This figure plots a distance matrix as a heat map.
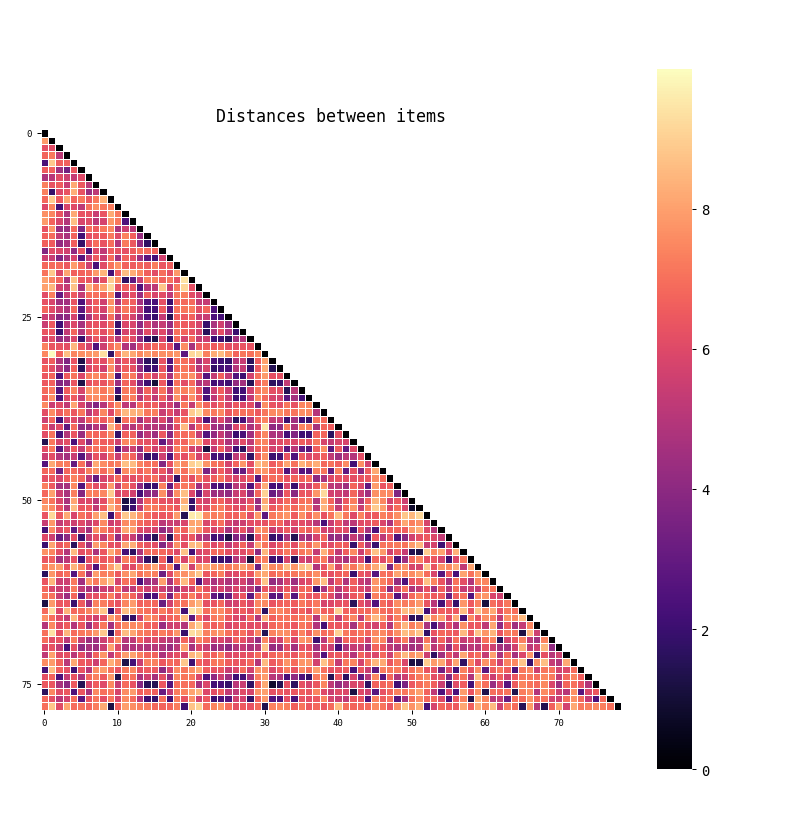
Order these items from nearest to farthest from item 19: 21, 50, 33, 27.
27, 33, 50, 21
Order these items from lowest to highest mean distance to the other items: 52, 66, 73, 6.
6, 73, 66, 52
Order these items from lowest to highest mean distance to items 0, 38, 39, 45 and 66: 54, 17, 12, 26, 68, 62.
54, 26, 17, 62, 12, 68
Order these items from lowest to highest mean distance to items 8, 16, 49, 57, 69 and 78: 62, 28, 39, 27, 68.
62, 28, 27, 39, 68
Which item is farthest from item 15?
59
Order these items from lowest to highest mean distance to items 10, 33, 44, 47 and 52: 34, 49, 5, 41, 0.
41, 34, 5, 0, 49
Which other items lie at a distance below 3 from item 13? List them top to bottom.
21, 49, 61
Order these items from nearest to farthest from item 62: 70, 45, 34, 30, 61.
70, 34, 30, 61, 45
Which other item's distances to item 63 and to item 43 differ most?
22
